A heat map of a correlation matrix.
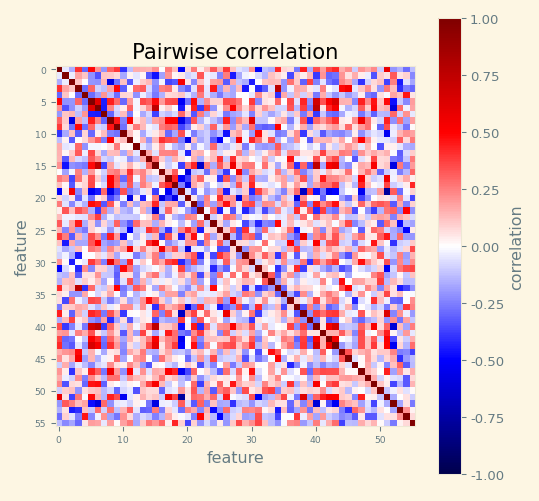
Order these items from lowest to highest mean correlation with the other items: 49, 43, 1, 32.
1, 32, 49, 43
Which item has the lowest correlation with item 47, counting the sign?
19
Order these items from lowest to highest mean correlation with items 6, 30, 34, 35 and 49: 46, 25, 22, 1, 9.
22, 1, 46, 25, 9
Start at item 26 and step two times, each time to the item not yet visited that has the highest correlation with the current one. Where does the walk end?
51
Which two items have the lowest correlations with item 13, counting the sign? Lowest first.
20, 53
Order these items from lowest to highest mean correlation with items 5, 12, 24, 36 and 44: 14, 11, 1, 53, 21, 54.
53, 54, 1, 11, 21, 14
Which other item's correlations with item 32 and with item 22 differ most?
15
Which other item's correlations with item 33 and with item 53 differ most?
44
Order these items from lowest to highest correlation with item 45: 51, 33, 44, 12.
33, 51, 12, 44
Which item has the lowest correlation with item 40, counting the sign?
52
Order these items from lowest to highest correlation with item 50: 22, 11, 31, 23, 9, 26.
9, 22, 11, 31, 23, 26
